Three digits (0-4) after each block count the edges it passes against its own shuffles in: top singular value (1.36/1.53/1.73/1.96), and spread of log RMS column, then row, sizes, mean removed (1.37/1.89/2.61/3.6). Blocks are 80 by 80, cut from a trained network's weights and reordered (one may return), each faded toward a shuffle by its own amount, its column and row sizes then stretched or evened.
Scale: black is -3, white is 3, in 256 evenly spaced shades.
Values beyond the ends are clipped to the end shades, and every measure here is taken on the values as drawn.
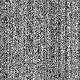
4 1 1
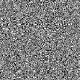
3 1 1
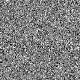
0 0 1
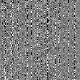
3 4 0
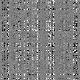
4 4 3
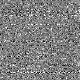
2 0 3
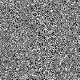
0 2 0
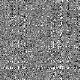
3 3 2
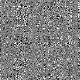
0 3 2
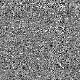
2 1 2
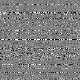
4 0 4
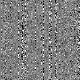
1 4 0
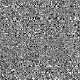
2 1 3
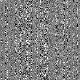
0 4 0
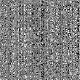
3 3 2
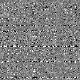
2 2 3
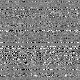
1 0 4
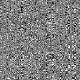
4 3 1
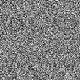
3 0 0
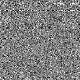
3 0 2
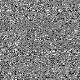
1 0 3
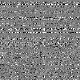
1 1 4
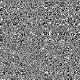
3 2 3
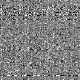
1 0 3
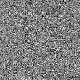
2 1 0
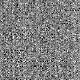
1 1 2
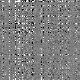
1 4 3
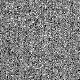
0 1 0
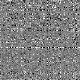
2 2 3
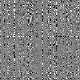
4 4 2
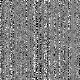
3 4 1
